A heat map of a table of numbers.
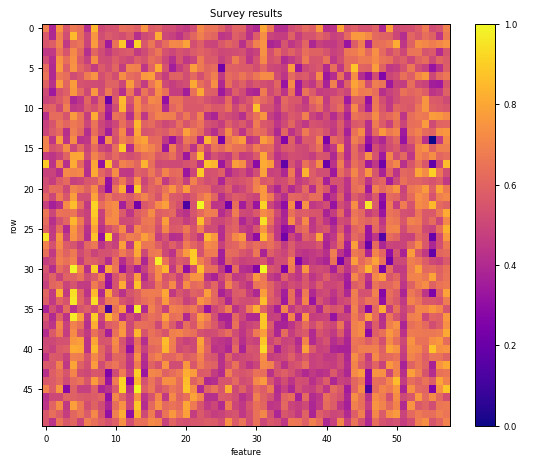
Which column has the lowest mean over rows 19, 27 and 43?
46
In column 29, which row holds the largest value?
35
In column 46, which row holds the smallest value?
45
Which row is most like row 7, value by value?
5
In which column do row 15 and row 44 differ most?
17
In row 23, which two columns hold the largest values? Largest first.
7, 57
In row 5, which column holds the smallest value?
25
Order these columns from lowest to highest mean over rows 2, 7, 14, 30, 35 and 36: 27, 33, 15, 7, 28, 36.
36, 33, 28, 27, 15, 7
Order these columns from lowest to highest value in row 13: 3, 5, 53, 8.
3, 8, 5, 53
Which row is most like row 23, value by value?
21
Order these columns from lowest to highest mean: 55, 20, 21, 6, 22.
6, 55, 20, 21, 22
